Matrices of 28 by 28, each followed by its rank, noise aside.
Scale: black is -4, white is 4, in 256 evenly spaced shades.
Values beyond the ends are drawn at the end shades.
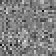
six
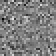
eight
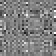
three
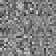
eight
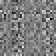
four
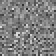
eight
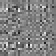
three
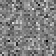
eight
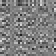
three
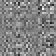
four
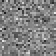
eight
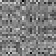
four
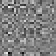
three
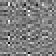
three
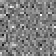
eight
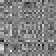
four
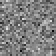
eight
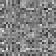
four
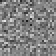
eight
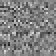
four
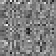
four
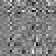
three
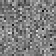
eight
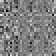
three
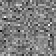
eight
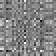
three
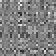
four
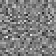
six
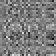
four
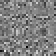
six
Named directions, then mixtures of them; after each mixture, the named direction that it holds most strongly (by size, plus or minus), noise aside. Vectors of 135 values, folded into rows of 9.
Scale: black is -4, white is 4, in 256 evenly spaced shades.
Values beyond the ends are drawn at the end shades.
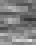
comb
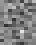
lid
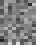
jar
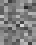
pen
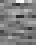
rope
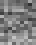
comb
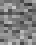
lid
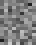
jar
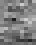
comb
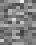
lid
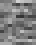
rope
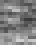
comb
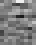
rope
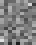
jar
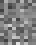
jar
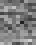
comb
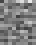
rope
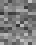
pen
